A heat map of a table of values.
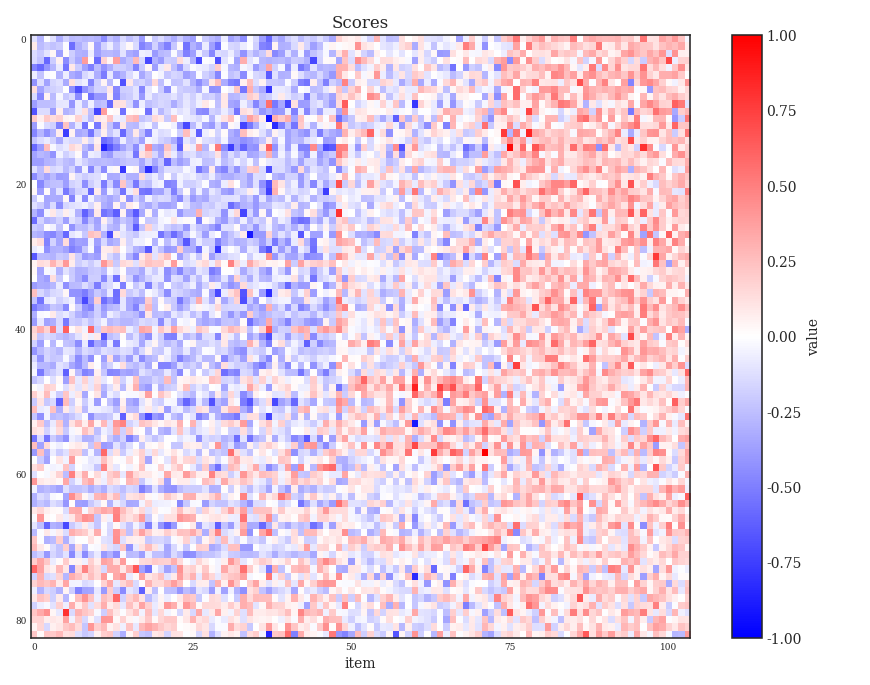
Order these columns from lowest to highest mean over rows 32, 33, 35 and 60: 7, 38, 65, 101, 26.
7, 26, 65, 38, 101
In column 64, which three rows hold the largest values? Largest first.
48, 49, 56
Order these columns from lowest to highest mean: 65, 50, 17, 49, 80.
17, 65, 50, 49, 80
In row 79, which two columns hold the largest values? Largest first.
5, 75
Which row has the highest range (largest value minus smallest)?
15
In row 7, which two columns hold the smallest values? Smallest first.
37, 7
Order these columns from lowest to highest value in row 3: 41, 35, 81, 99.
41, 35, 81, 99
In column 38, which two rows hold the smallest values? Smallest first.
12, 50
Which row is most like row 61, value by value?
73
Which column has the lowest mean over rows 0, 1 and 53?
60
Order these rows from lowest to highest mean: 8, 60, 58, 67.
67, 8, 58, 60
